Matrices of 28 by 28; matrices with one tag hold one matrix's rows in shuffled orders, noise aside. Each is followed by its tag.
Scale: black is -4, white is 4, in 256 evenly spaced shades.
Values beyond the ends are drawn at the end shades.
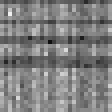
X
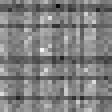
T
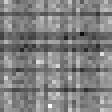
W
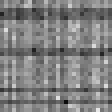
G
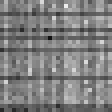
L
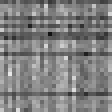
X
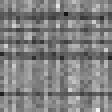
G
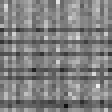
G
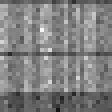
T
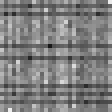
X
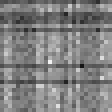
W
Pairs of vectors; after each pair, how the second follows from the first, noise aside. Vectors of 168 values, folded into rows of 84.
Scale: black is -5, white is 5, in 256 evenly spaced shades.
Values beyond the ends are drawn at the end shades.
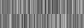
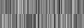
reversed.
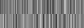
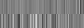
reversed, negated, partly zeroed.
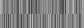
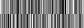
scaled up.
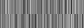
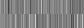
negated, partly zeroed.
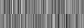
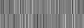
reversed, negated, partly zeroed.
